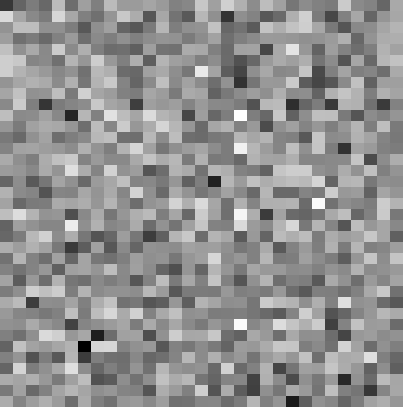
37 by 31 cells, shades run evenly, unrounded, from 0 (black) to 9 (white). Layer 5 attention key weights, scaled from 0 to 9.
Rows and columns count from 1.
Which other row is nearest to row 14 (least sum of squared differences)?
21
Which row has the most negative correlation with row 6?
1
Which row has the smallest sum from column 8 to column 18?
5
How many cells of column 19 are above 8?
4
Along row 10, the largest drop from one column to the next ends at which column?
23
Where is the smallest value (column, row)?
7, 32
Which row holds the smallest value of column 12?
22
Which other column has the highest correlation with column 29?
17
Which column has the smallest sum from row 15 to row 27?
13
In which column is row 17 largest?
25
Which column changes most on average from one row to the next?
27
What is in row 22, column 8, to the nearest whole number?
3
